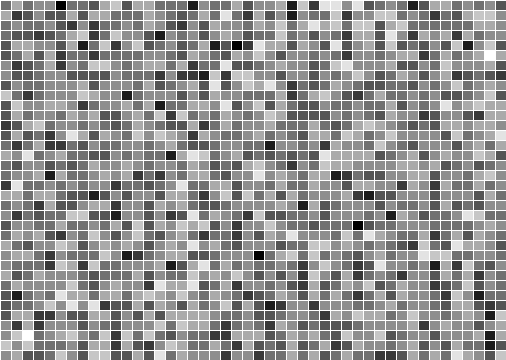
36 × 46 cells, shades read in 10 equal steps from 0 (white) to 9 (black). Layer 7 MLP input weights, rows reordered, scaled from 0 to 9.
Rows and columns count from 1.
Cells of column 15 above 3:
25
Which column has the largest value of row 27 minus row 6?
45
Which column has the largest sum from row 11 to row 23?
28
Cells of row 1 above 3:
33
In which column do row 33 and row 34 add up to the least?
3
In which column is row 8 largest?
19
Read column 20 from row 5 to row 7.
8 5 5
